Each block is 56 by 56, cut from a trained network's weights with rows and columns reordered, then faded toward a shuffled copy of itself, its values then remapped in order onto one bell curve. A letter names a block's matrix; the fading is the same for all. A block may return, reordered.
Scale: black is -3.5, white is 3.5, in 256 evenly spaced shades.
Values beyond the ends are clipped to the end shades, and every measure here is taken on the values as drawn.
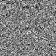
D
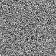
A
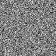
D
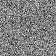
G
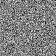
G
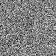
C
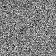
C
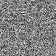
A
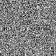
D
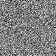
C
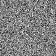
C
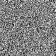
C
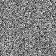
D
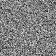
G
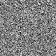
A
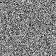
C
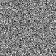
D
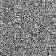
A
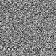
D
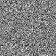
D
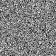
C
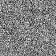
C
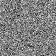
G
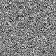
D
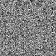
A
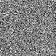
D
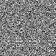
A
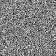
A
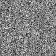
G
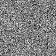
A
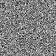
D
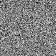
C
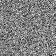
G
